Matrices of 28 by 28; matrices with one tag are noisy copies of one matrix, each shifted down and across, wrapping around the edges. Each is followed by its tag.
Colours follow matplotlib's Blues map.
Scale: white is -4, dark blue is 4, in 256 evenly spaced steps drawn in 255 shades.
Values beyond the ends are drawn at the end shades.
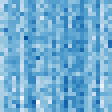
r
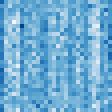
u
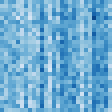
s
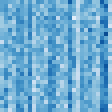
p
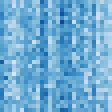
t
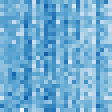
t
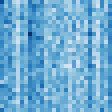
s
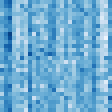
u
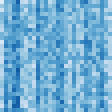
u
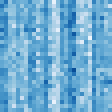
u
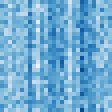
s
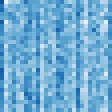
p
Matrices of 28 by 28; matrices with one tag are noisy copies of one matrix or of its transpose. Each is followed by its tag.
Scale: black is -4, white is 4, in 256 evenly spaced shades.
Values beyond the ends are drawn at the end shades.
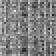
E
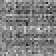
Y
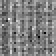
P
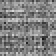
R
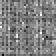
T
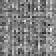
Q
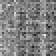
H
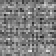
Q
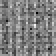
P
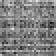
E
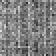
E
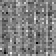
P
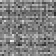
T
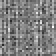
T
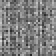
T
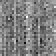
Y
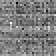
Y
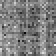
H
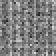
P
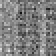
H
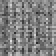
P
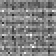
P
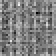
P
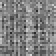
Y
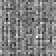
T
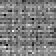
Q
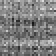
H
